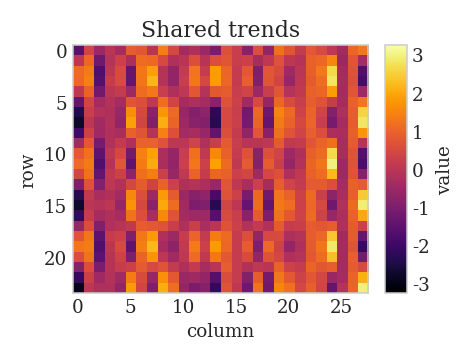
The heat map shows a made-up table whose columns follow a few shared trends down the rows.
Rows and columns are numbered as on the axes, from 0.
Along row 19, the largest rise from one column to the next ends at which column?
6
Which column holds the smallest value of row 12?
2
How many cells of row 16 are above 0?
15
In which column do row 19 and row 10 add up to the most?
24
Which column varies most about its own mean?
27
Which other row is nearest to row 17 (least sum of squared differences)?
21
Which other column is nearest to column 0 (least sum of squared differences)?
13
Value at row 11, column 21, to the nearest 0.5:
0
